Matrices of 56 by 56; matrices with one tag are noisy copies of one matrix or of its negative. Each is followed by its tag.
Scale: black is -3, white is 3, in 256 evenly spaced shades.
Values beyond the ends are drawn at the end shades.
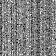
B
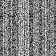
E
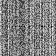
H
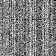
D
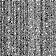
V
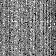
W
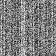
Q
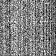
W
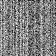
V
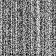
B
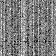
Q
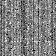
Q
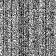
E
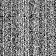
E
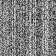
D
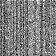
V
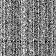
Q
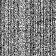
H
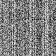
D
